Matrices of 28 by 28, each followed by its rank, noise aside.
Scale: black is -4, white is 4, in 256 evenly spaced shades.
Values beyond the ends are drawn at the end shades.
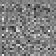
five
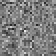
six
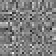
three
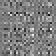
three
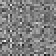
four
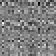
three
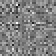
four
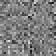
five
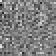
six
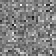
six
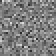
six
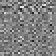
three
